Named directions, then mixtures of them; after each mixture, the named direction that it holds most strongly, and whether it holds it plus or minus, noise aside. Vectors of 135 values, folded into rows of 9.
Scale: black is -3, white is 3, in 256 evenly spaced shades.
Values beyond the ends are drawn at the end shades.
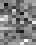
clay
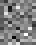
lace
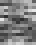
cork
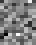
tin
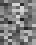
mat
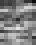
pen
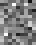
tin, minus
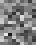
tin, minus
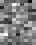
tin, minus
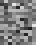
mat, plus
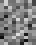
tin, plus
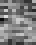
cork, minus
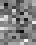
clay, plus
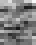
pen, minus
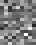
lace, plus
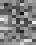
clay, plus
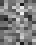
clay, minus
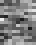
cork, plus
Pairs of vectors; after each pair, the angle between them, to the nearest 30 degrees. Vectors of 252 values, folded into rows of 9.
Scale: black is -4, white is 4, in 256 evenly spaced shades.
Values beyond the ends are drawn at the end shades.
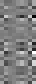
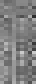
30 degrees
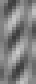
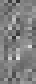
60 degrees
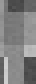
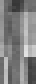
30 degrees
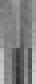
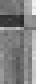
60 degrees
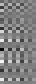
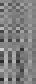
150 degrees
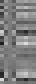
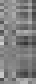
150 degrees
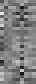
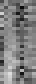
30 degrees
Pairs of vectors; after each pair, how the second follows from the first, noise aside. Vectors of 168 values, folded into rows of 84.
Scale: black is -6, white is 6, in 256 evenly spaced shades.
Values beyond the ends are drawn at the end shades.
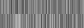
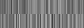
sign-scrambled.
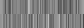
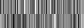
reversed, scaled up.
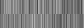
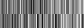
wrapped around, negated, scaled up.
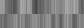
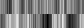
reversed, scaled up.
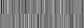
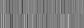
wrapped around, partly zeroed.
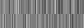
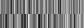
reversed, scaled up.
